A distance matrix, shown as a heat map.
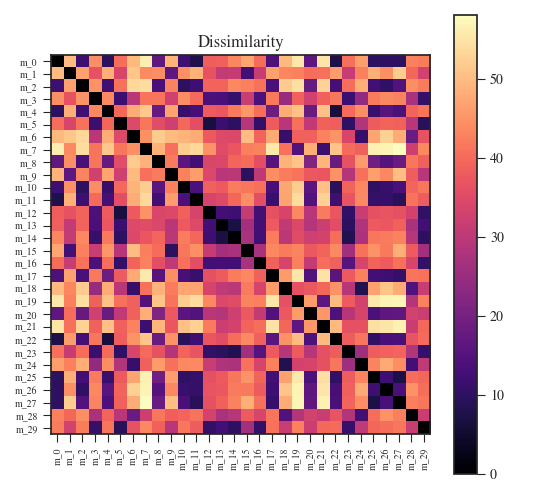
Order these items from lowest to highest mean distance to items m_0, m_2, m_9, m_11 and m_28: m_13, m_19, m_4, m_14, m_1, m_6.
m_4, m_13, m_14, m_1, m_6, m_19
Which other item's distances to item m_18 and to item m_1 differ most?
m_6
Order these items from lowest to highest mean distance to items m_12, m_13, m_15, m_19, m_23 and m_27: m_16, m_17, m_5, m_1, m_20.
m_5, m_16, m_20, m_1, m_17
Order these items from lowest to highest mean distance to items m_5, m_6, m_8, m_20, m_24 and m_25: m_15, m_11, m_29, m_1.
m_11, m_29, m_15, m_1
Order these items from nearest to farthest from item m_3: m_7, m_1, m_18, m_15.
m_18, m_15, m_1, m_7
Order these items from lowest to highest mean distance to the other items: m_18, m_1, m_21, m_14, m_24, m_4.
m_14, m_4, m_24, m_18, m_1, m_21
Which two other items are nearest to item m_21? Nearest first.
m_7, m_19
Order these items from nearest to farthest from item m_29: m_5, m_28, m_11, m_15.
m_5, m_15, m_28, m_11
